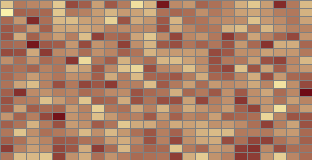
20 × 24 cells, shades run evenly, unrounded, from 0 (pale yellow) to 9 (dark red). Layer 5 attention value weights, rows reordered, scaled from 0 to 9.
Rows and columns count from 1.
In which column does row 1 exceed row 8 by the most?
13
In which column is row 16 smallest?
10
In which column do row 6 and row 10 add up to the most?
21
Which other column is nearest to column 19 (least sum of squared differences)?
11
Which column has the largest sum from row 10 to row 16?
24
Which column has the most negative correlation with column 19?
4
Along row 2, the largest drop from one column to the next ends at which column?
5
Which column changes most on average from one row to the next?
14
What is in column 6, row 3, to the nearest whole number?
2
